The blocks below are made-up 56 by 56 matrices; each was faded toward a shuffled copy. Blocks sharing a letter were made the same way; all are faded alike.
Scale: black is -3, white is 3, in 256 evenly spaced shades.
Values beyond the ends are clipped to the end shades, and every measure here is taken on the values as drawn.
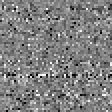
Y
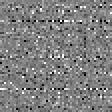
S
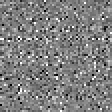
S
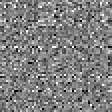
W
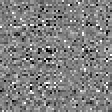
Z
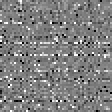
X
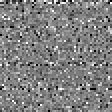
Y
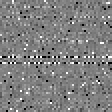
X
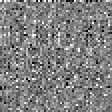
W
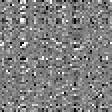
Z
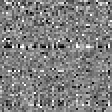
W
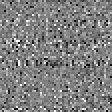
S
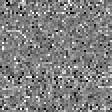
Y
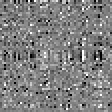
Z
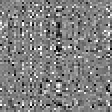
Z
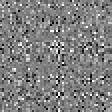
Z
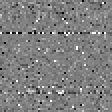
S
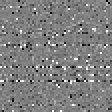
S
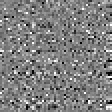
W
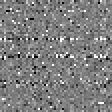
S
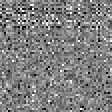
W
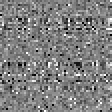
W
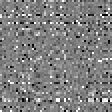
X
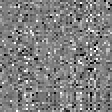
Z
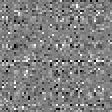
Z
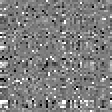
Z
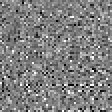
W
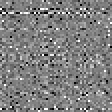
X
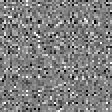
Z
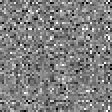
W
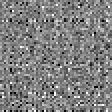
W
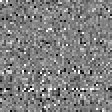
S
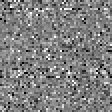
Y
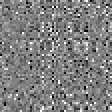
Z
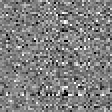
W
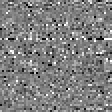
S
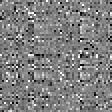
Z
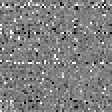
S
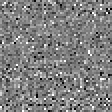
S
